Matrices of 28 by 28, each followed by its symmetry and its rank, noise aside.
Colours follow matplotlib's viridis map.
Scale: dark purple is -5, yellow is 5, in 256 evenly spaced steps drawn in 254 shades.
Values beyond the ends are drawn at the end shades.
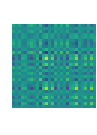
symmetric, rank one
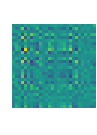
no symmetry, rank two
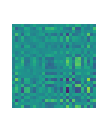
no symmetry, rank two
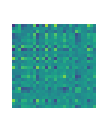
symmetric, rank two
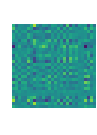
no symmetry, rank three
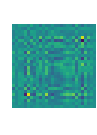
antisymmetric, rank two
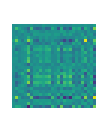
no symmetry, rank two
